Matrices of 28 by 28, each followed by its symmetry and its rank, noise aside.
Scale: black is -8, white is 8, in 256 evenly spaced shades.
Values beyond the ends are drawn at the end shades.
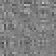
antisymmetric, rank four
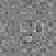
antisymmetric, rank four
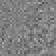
antisymmetric, rank four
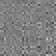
antisymmetric, rank two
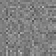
antisymmetric, rank four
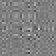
no symmetry, rank three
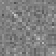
symmetric, rank four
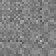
symmetric, rank four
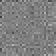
symmetric, rank three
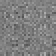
antisymmetric, rank four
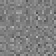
no symmetry, rank four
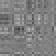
no symmetry, rank two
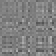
antisymmetric, rank two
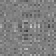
antisymmetric, rank two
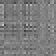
no symmetry, rank two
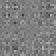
symmetric, rank four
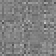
no symmetry, rank four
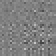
no symmetry, rank two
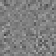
no symmetry, rank four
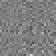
no symmetry, rank four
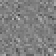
symmetric, rank three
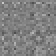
symmetric, rank three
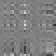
no symmetry, rank two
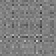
no symmetry, rank two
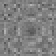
symmetric, rank two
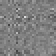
no symmetry, rank four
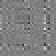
no symmetry, rank two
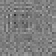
symmetric, rank three
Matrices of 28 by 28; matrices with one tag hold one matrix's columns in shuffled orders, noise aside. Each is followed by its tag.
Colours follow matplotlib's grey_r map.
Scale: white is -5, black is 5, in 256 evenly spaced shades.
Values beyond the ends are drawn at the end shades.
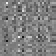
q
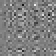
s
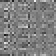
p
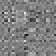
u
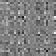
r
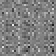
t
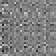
t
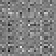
t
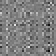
t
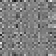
p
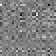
s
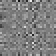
p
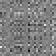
t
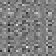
t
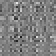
q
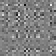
s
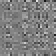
p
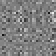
u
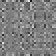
p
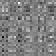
q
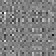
u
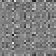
p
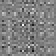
t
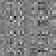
r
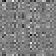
p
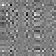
s
